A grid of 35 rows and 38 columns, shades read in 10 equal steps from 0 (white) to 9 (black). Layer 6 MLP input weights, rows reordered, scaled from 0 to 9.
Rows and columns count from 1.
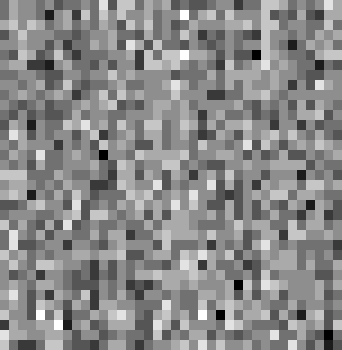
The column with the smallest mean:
30
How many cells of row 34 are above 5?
8
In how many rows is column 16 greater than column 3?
19
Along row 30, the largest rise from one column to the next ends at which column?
11
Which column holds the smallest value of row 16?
5
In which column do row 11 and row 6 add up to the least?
21
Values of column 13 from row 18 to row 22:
7 6 5 5 4
